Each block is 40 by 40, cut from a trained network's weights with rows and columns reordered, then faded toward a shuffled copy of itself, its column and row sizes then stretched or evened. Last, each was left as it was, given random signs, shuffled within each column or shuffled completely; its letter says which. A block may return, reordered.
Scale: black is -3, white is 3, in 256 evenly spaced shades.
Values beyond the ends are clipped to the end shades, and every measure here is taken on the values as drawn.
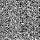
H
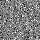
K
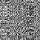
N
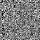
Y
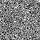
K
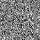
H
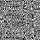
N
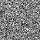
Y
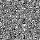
H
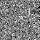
H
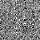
N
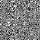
Y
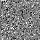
H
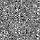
N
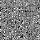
Y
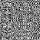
N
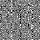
N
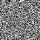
Y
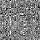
N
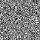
N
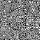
Y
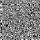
Y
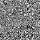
Y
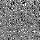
Y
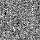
H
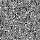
H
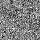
K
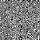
N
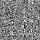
Y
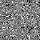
N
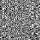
N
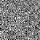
N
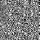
N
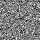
K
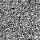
H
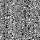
H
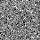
K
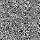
Y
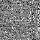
H
